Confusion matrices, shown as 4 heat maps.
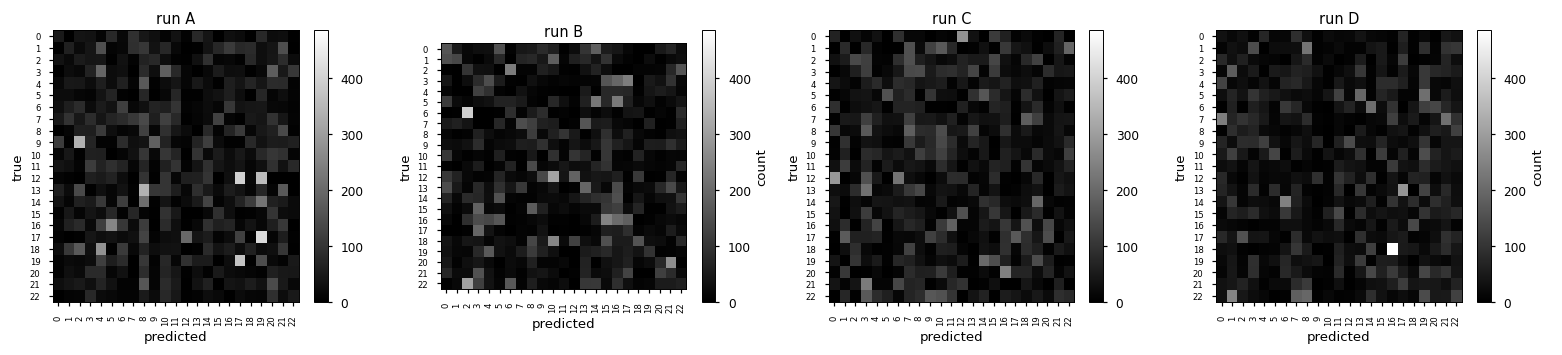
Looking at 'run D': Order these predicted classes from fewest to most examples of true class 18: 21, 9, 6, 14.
9, 6, 21, 14
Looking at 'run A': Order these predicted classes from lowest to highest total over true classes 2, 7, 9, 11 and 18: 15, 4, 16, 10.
16, 15, 10, 4
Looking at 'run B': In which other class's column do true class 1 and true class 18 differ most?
0
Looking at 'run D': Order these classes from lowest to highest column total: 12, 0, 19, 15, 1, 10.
10, 12, 15, 0, 1, 19
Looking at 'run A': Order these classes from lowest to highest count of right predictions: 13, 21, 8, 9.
21, 13, 8, 9
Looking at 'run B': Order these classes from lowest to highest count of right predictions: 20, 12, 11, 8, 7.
11, 20, 8, 7, 12
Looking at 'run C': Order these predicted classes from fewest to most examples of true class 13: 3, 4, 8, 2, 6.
4, 6, 2, 8, 3
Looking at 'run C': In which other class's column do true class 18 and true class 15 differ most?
12
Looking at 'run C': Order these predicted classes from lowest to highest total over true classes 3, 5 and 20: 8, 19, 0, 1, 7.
0, 19, 1, 8, 7
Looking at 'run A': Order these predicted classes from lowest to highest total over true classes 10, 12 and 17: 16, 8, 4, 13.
16, 4, 13, 8
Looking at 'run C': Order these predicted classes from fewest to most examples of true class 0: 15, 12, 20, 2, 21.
20, 2, 21, 15, 12
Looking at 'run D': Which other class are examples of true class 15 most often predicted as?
11
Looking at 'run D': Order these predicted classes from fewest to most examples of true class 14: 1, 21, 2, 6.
2, 21, 1, 6
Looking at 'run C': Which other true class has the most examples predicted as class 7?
8
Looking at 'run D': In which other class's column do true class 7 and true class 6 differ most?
0
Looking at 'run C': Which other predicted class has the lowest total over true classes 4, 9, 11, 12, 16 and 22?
2
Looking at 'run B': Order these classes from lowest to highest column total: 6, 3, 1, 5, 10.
1, 6, 5, 10, 3
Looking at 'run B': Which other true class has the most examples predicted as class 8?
15
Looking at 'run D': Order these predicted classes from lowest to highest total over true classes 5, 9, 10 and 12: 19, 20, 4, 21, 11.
20, 21, 4, 11, 19
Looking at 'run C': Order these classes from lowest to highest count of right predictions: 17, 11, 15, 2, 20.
11, 20, 15, 2, 17
